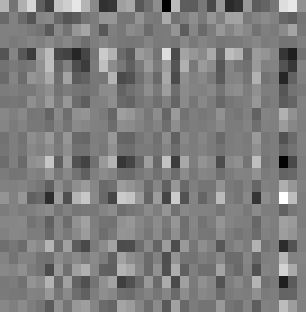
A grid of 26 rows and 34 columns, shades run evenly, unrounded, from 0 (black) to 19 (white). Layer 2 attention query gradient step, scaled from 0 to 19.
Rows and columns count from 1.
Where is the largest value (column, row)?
32, 17
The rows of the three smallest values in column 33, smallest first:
5, 6, 14
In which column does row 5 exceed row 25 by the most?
19
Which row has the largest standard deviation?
1
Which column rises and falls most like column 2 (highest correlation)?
22
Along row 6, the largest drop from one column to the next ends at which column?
7
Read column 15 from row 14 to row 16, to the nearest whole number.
5 8 11
